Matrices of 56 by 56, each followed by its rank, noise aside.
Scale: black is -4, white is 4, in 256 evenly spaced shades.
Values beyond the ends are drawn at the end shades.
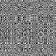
five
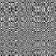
two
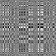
one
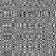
three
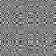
one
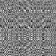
three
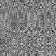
five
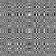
one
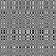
one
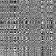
two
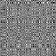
three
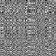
three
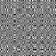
three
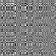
two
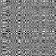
two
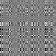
two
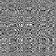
three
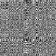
three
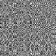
four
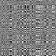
two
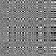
one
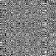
four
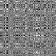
three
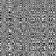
three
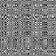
three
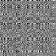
three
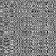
four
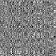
five
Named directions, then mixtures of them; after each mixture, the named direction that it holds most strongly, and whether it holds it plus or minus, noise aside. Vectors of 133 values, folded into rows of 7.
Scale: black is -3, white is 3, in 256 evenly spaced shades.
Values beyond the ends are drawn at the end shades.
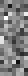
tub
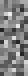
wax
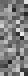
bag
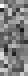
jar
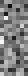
tub, plus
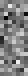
tub, minus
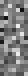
wax, plus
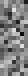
bag, minus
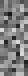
wax, minus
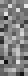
tub, minus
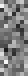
jar, plus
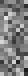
tub, plus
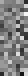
bag, minus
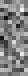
tub, minus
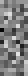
wax, plus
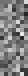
bag, plus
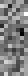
bag, minus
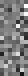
bag, minus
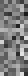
wax, minus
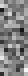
jar, plus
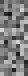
wax, minus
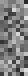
bag, minus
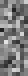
wax, plus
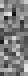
wax, plus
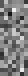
bag, minus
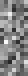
wax, plus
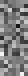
jar, plus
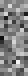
tub, minus
